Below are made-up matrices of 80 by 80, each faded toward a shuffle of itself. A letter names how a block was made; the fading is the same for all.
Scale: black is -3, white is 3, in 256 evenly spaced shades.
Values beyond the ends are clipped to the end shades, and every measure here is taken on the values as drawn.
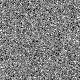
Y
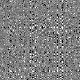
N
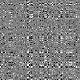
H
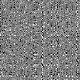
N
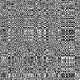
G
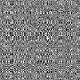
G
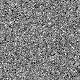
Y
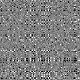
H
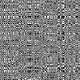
G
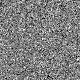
Y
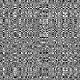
G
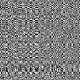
G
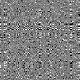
H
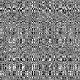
G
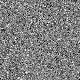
Y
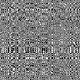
G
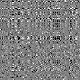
H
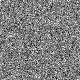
Y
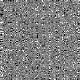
N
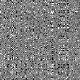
N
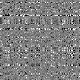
H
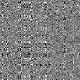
N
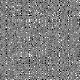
N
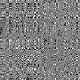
H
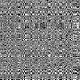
G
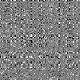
H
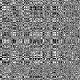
G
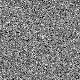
Y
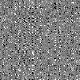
N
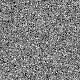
Y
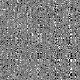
N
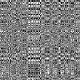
G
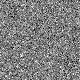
Y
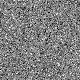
Y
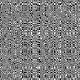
G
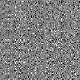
N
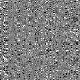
N
